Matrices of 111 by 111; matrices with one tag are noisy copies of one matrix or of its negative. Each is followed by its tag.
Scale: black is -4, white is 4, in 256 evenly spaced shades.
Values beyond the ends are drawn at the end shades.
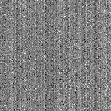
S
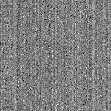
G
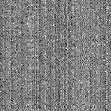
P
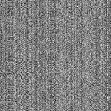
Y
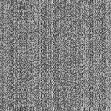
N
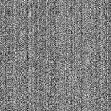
Y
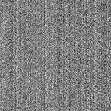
S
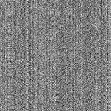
Y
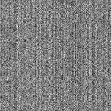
G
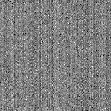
N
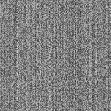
G
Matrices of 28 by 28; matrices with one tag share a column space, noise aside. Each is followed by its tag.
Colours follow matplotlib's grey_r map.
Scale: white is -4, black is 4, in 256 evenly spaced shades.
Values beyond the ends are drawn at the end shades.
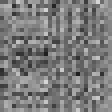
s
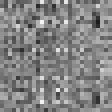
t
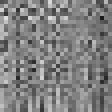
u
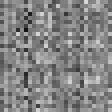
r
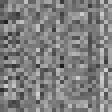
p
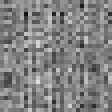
r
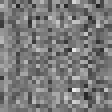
t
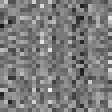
t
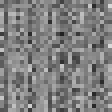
r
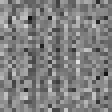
t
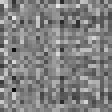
t
